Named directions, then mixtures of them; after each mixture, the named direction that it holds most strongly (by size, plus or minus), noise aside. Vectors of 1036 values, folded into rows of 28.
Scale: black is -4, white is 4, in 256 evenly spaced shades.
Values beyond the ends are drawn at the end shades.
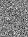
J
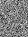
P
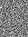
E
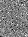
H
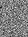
E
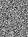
E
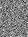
E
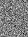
J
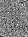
H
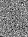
H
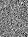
H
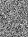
P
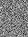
E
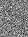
J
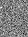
E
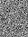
P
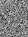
P
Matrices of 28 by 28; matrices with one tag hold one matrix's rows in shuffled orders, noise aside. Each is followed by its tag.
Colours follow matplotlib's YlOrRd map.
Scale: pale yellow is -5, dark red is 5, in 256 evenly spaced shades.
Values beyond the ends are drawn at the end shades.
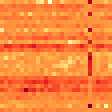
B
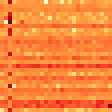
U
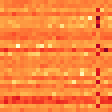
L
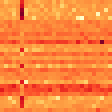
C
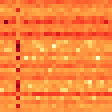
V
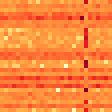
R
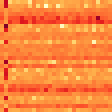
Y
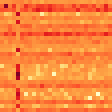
V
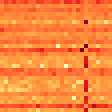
R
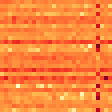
L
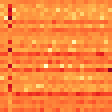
U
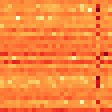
L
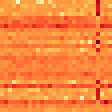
L
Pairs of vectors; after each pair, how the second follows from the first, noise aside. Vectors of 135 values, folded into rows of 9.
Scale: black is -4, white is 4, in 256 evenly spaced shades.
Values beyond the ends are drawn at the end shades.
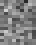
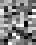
reversed, negated, scaled up.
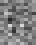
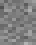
wrapped around, negated, shrunk.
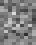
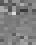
partly zeroed.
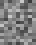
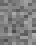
wrapped around, negated, shrunk.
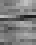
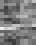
reversed, negated.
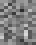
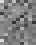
wrapped around, partly zeroed.
